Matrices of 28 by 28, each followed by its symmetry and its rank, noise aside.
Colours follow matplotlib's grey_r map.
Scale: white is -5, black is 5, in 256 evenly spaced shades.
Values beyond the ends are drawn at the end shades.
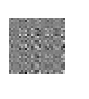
no symmetry, rank two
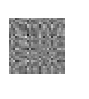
antisymmetric, rank two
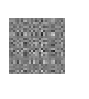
no symmetry, rank two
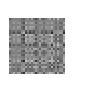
symmetric, rank two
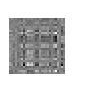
antisymmetric, rank two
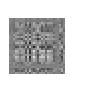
no symmetry, rank two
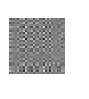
no symmetry, rank one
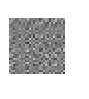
symmetric, rank three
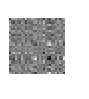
symmetric, rank two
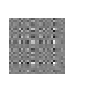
symmetric, rank one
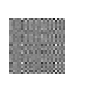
no symmetry, rank one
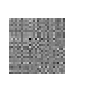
symmetric, rank three
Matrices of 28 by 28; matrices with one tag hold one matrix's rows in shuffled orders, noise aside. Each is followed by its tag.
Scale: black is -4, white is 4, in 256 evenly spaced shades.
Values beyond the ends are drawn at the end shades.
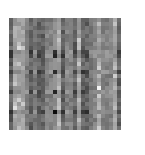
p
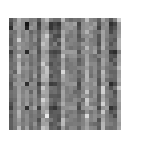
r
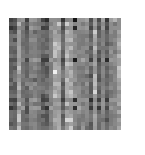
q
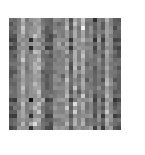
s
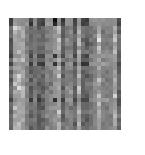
p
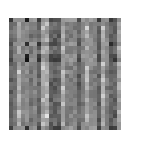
r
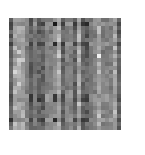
p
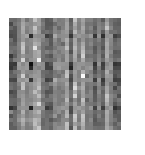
s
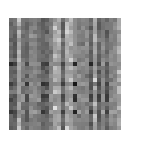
q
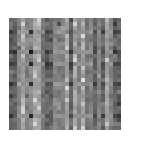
s
